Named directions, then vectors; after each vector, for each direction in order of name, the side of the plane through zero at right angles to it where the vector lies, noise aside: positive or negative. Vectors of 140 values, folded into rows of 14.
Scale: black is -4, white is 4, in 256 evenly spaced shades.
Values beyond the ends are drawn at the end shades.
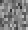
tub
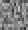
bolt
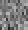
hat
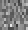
positive, positive, positive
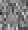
positive, negative, negative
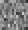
positive, negative, negative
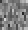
negative, positive, positive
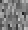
negative, positive, positive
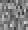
positive, positive, positive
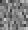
negative, positive, positive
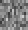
negative, negative, positive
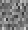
negative, positive, negative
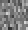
positive, positive, positive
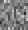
negative, negative, positive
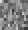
positive, negative, negative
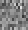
negative, positive, negative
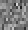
positive, negative, positive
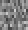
positive, positive, positive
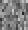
negative, positive, positive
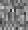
negative, negative, positive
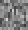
negative, negative, positive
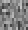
negative, negative, negative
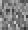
positive, negative, negative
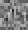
positive, positive, negative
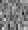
negative, positive, positive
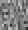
negative, negative, negative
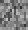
negative, negative, positive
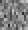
negative, positive, positive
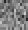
positive, positive, negative
